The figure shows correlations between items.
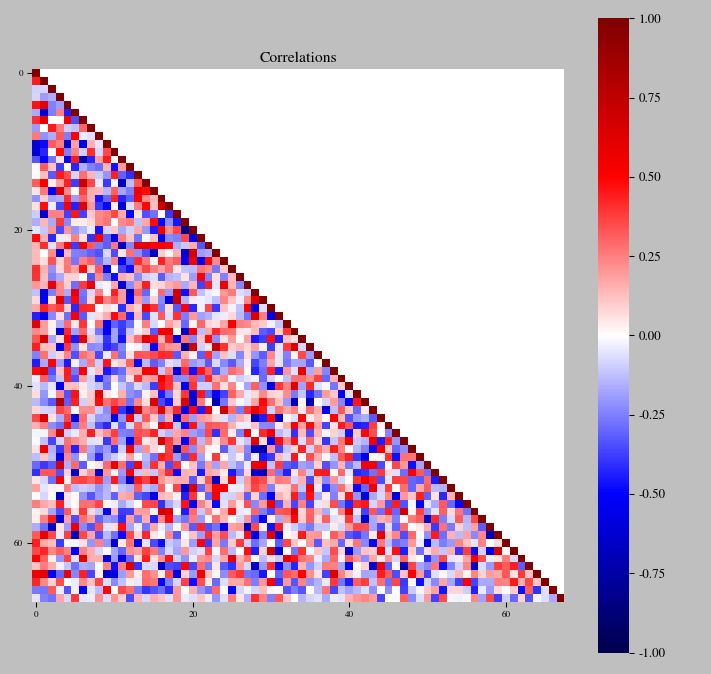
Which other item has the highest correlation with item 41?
8
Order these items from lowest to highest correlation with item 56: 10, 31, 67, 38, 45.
38, 10, 67, 31, 45
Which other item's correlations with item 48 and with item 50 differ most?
29
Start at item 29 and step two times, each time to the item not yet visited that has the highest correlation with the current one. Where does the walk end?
28
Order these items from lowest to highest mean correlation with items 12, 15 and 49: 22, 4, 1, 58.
58, 22, 4, 1
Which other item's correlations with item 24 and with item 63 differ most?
43
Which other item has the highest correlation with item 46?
3
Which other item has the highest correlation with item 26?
21
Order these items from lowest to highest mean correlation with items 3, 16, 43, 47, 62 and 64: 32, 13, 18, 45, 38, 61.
61, 18, 38, 32, 45, 13
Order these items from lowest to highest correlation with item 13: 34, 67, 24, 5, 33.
5, 33, 67, 34, 24
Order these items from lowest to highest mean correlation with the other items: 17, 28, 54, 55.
54, 28, 55, 17
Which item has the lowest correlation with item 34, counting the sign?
18
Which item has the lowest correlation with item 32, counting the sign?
9
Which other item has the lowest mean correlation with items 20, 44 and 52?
11
